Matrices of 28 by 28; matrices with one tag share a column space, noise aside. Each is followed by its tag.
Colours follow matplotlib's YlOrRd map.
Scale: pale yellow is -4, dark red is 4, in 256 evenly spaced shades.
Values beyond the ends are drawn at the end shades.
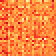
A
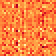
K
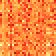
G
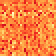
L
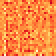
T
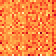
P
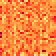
T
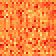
K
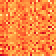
P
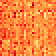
L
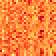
T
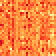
L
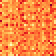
G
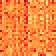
T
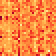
T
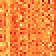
G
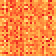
A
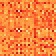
K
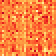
T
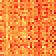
A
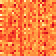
G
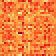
P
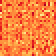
L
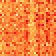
G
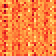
G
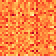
P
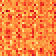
L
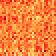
T
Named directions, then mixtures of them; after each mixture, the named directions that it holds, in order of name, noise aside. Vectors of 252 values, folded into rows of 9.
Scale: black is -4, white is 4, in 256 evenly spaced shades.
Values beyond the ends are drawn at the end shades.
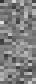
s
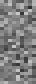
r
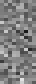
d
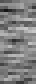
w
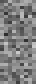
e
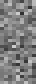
r.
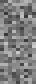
e.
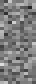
e, r.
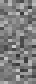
r.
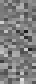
d.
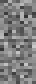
e.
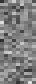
e, s.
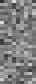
s.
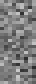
r.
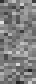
e, s.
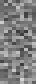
d, e.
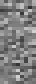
r, w.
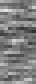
w.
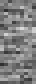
e, w.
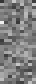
s.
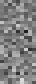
d.
